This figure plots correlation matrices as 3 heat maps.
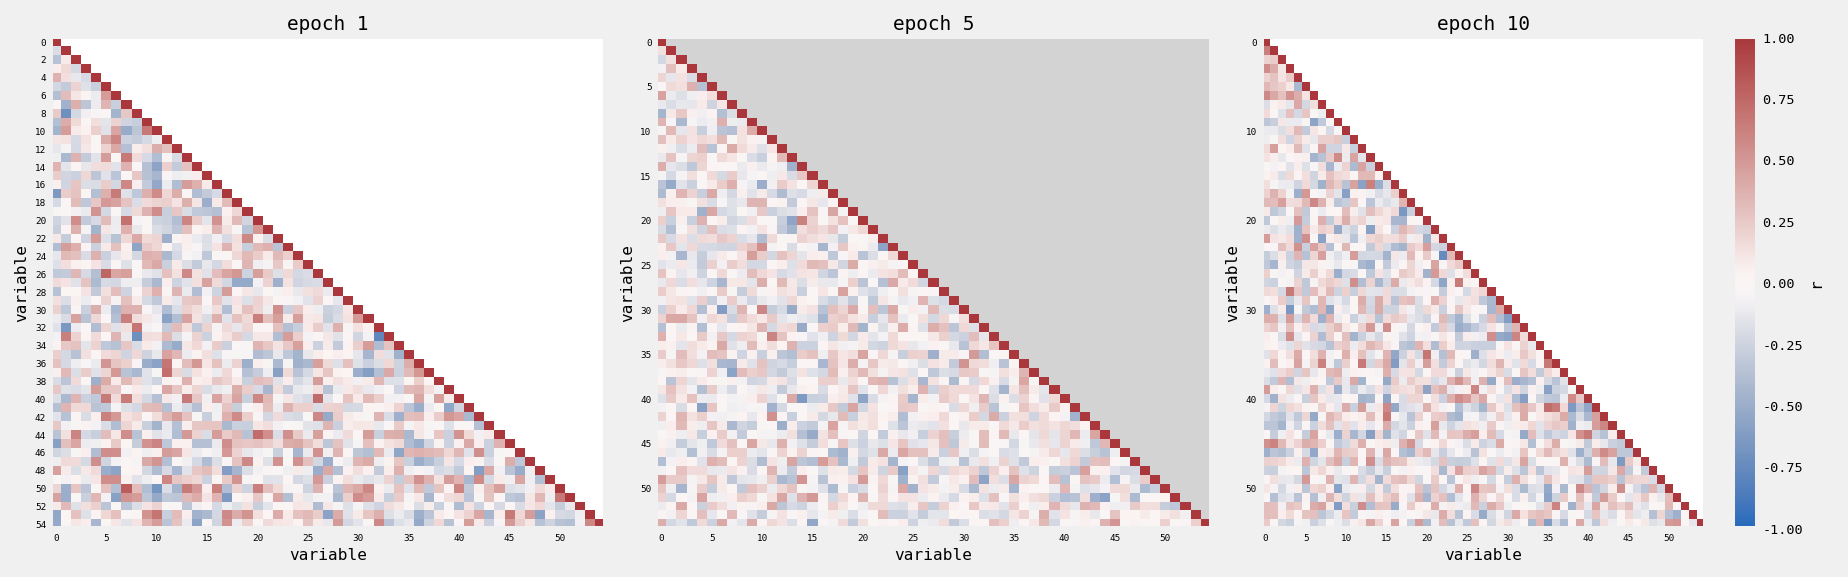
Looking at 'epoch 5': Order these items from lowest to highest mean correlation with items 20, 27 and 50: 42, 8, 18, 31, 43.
31, 8, 43, 42, 18
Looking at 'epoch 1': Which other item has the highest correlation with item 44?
20
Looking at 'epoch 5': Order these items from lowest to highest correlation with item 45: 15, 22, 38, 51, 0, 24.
15, 22, 51, 0, 38, 24
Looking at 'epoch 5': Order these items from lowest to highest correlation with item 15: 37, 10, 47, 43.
47, 43, 37, 10
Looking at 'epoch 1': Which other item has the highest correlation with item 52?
1
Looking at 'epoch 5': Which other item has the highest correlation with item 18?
28
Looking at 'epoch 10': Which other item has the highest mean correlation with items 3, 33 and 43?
28
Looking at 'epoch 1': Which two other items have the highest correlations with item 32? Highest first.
8, 54
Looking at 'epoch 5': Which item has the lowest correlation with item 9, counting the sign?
2
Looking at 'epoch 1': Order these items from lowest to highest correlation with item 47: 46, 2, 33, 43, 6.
46, 43, 6, 33, 2
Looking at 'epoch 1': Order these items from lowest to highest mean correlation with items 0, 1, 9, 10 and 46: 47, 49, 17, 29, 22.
29, 22, 49, 47, 17
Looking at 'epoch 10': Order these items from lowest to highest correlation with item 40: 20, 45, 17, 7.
45, 17, 20, 7
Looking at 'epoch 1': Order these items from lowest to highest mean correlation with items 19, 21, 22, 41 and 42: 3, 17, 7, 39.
3, 39, 7, 17
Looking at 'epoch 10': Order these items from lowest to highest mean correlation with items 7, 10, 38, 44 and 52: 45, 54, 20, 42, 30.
42, 54, 45, 30, 20
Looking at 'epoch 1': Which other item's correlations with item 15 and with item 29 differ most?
18
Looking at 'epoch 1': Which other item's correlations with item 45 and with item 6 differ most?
11
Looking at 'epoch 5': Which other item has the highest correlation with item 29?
26
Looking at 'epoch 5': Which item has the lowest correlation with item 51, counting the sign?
44
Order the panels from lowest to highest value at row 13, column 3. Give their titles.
epoch 1, epoch 10, epoch 5
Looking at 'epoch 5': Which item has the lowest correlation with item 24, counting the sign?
48
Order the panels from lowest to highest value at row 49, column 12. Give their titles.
epoch 5, epoch 10, epoch 1
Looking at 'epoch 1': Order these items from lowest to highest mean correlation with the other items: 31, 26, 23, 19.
19, 23, 31, 26
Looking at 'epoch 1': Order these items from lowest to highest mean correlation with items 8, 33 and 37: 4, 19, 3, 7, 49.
19, 7, 4, 3, 49
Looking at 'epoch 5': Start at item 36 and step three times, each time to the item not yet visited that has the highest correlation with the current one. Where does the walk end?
23
